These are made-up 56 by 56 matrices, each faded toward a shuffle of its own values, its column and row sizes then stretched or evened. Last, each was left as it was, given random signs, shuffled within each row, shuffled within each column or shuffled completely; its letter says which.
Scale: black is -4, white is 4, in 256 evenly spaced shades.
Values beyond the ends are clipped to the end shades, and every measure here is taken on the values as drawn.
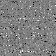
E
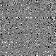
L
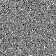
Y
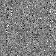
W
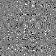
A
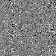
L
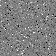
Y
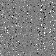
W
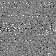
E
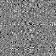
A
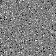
W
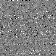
E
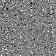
W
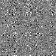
L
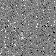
W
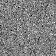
Y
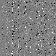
W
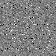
E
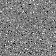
E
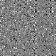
A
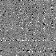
L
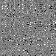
A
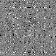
A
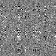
A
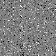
W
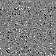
L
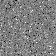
Y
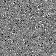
Y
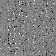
W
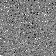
Y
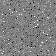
Y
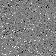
Y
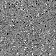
Y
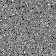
Y
